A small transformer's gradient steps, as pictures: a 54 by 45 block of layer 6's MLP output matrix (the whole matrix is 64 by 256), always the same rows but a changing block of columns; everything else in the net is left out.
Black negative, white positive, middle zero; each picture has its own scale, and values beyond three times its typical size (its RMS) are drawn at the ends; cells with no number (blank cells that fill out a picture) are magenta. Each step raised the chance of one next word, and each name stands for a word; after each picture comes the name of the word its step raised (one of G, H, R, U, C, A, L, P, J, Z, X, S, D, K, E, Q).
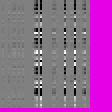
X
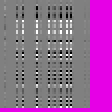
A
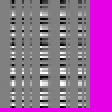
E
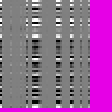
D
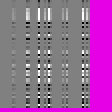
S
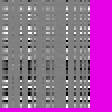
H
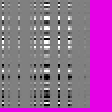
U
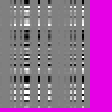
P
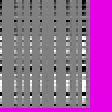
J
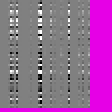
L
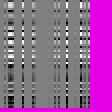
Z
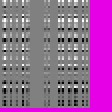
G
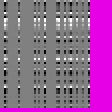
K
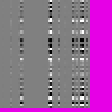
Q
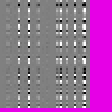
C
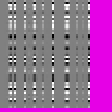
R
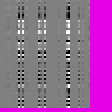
A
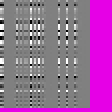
C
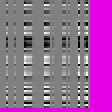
Q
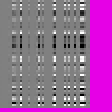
Q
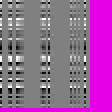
K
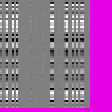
R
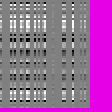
R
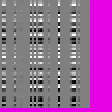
G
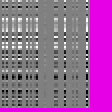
U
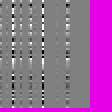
C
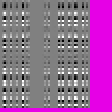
E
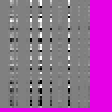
G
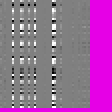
C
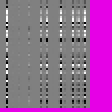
S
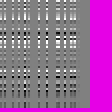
U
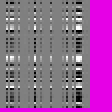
K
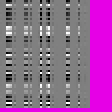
A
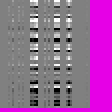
G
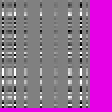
E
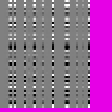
D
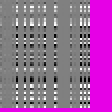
P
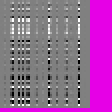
H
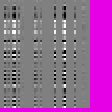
A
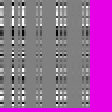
P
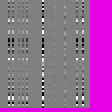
Q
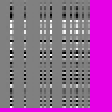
A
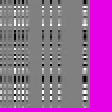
P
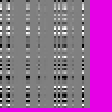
H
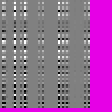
Z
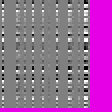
L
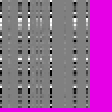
K
